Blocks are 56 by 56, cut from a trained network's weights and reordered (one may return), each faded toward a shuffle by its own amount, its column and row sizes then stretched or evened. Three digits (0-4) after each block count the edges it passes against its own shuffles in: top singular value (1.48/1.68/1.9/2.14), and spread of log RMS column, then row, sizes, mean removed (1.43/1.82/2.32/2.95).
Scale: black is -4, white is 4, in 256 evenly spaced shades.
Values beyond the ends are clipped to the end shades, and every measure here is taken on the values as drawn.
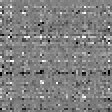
3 3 3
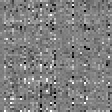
0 4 2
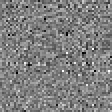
3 1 2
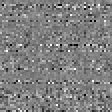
0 1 4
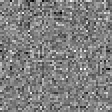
1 1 2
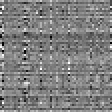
4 4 0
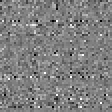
1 2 3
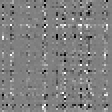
1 4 3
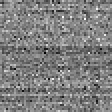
2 1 1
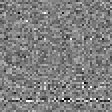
3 0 2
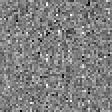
0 2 0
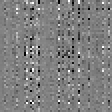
4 4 2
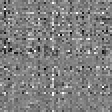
0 2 4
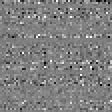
0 1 4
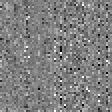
0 4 0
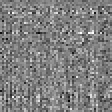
2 0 3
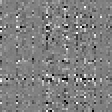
3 4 3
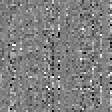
1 4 0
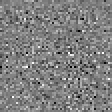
0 2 3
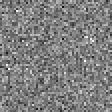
1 1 0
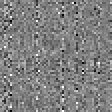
2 3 0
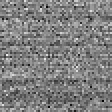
2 0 0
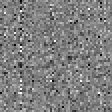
0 3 0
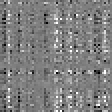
4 4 4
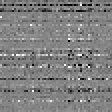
4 1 4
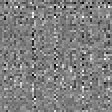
2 3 2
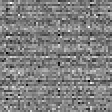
4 2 0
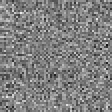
3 0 0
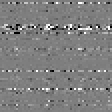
3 0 4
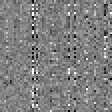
4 3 0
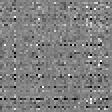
1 3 3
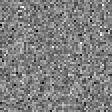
1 0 0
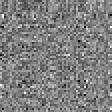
3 1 1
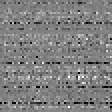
3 1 4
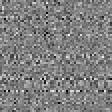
4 0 3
